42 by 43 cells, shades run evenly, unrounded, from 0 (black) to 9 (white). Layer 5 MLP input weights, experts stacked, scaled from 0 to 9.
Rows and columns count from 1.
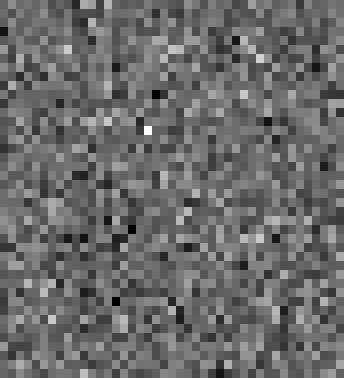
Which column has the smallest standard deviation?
26
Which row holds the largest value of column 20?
5
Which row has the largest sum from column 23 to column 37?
27
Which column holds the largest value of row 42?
11
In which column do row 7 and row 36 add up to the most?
3
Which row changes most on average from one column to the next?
36
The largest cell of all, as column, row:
19, 15
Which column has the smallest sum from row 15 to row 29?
14
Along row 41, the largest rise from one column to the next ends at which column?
29
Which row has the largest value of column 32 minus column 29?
6
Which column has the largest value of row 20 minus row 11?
21
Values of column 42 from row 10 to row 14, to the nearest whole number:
2 2 6 5 4
